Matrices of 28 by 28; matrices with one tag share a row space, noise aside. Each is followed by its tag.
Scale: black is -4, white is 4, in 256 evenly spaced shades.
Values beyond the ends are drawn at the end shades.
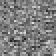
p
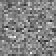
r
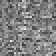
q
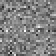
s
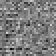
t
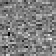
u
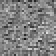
r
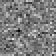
t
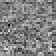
u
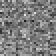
s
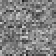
q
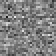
u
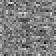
q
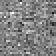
t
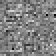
t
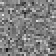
s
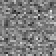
r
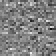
r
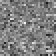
p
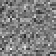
s
